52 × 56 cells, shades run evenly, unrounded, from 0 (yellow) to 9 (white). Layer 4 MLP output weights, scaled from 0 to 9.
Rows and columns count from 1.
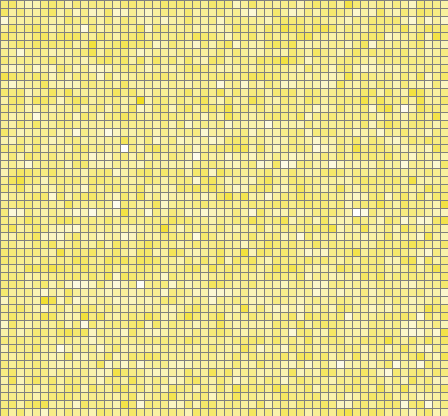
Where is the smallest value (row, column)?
13, 18
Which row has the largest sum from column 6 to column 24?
36
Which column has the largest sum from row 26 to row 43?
53
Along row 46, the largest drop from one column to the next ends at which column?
54
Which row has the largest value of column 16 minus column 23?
19
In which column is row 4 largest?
11
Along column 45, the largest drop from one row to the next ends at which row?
28
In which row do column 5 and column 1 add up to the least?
10
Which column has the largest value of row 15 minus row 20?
5
